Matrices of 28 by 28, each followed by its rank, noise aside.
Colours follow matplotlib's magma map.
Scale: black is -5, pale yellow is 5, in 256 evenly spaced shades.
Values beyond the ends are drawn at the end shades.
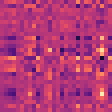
two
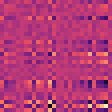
one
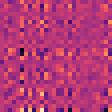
two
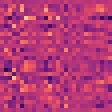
three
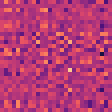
four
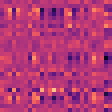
two
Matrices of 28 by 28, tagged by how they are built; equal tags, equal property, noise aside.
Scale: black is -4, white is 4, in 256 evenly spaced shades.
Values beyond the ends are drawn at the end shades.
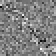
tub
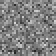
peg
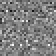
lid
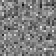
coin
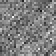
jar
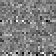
lid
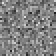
peg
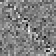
tub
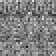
peg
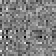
coin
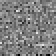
lid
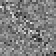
tub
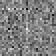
coin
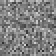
peg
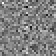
coin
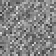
jar
